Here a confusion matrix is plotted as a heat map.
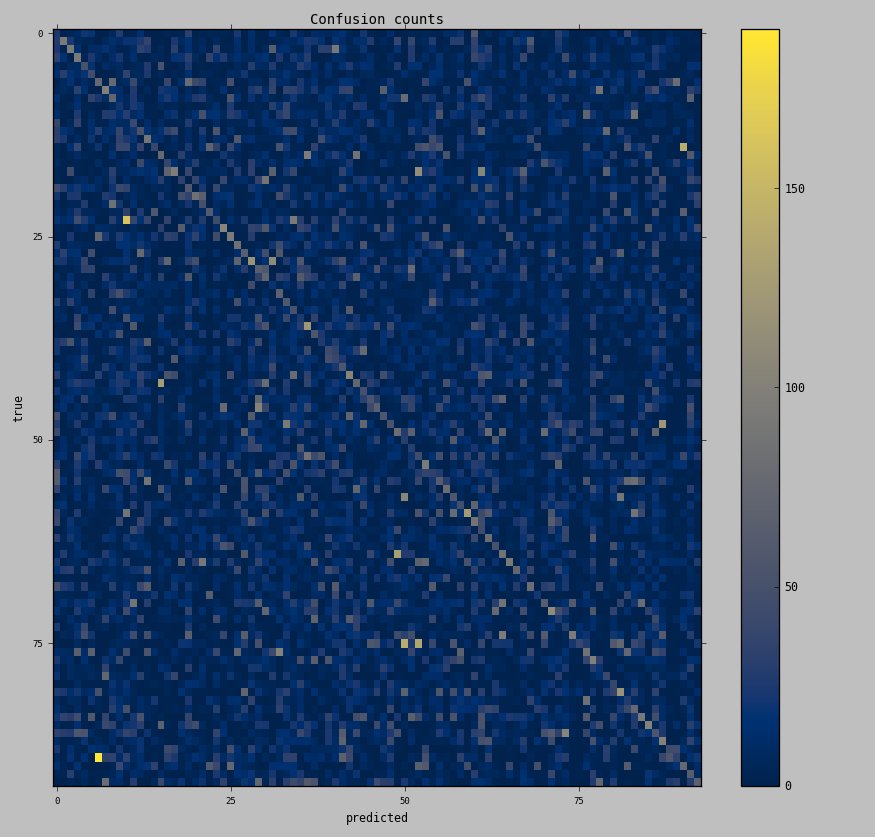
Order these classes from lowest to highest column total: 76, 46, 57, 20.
20, 46, 57, 76
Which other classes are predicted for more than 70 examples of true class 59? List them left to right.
10, 57, 83
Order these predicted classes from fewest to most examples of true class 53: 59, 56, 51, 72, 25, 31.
56, 59, 51, 31, 25, 72
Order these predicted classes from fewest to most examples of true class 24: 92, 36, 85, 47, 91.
47, 91, 36, 92, 85
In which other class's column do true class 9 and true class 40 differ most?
17
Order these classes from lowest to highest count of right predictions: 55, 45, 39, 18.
18, 39, 45, 55
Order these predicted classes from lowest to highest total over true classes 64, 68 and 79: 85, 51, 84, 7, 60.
85, 51, 84, 60, 7
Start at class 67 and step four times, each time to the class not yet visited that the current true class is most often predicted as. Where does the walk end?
36
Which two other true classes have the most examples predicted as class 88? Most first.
89, 6
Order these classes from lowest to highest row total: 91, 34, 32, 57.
91, 34, 32, 57
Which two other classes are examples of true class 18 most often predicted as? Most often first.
30, 87
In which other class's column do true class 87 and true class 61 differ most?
41
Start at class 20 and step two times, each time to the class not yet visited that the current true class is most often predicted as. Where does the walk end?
8
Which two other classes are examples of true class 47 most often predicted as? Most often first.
42, 28
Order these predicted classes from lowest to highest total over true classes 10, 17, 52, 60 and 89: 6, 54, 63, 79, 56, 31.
56, 63, 31, 54, 79, 6
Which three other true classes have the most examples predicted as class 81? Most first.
57, 75, 27
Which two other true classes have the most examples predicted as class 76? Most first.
82, 10
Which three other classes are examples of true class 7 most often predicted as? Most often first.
78, 47, 86
